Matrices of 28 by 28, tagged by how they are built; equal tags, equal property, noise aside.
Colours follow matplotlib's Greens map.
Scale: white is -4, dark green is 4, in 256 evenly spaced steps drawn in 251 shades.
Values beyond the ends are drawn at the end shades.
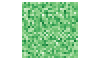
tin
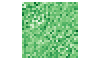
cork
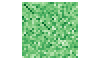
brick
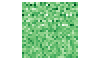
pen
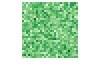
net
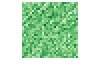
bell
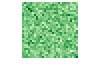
brick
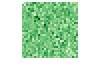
brick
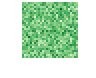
tin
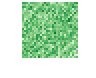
bell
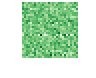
pen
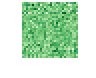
pen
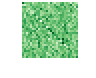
brick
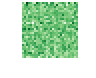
pen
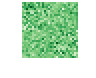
cork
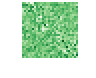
cork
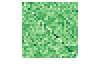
brick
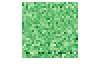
pen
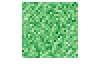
bell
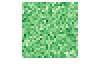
net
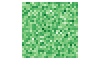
net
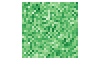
bell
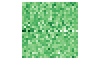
pen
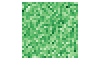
bell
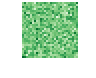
net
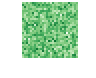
net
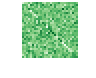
brick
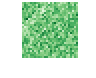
bell
